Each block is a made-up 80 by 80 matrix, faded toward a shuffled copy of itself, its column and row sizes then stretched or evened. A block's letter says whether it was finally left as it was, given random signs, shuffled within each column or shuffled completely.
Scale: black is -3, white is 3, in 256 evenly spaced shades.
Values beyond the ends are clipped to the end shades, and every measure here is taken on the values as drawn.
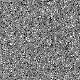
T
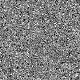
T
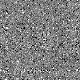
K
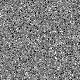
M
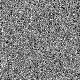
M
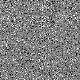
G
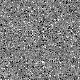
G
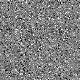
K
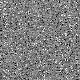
T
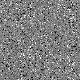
T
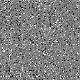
K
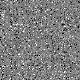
G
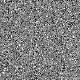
G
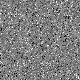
M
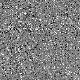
K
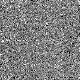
G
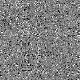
K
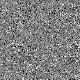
G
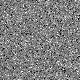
M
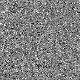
G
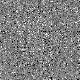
G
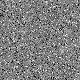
M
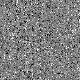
T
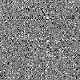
K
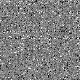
G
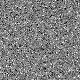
M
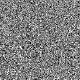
G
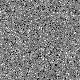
M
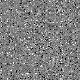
K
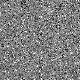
T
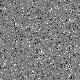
T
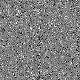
T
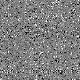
K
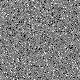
M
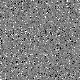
G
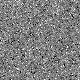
M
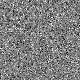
M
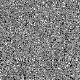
G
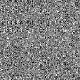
K
